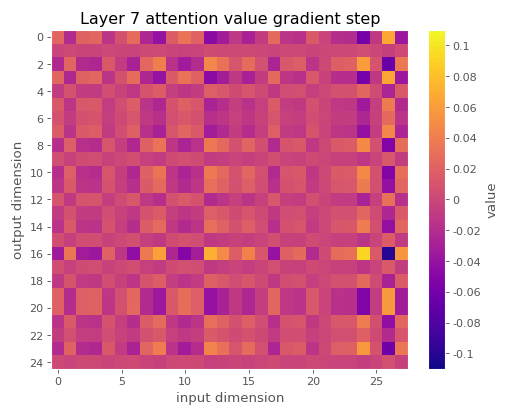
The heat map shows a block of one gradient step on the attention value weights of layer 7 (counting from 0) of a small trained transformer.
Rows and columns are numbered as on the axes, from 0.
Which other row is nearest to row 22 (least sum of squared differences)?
13
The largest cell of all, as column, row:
24, 16
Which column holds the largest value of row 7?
26
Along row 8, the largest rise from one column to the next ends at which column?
27
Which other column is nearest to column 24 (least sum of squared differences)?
12
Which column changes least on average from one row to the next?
21
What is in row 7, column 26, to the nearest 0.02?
0.04
